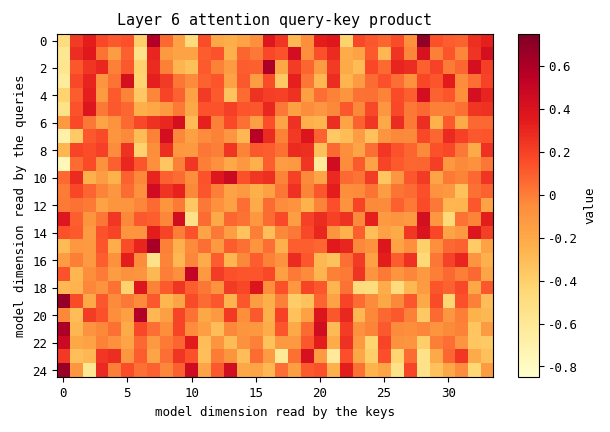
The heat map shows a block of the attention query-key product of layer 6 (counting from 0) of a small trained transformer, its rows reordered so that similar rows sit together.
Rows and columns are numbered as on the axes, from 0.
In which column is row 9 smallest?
0
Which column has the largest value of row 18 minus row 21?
15
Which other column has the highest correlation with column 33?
28
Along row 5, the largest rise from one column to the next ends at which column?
1
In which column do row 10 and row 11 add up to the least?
25
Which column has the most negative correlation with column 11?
10
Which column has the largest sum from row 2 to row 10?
16
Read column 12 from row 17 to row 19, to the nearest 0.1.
0.2 -0.1 0.1
